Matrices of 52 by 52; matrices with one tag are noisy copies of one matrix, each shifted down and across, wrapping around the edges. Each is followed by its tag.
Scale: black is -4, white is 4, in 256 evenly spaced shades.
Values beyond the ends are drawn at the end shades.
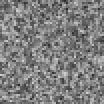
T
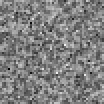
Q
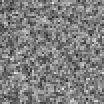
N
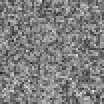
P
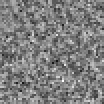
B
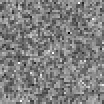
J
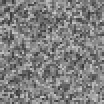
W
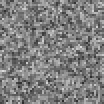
B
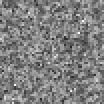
N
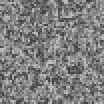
N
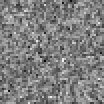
T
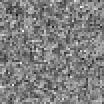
P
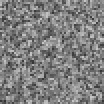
N
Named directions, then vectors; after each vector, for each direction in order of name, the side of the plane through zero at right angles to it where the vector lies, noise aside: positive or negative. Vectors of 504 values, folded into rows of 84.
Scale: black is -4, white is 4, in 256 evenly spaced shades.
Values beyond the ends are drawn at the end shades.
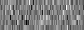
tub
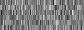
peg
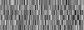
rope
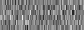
negative, negative, negative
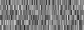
positive, positive, negative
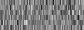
positive, positive, negative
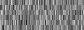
negative, positive, positive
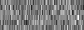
negative, negative, positive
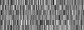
positive, negative, negative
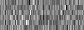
negative, negative, negative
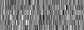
negative, negative, negative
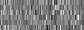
negative, negative, positive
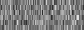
negative, negative, positive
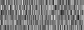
positive, positive, negative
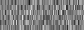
negative, negative, negative
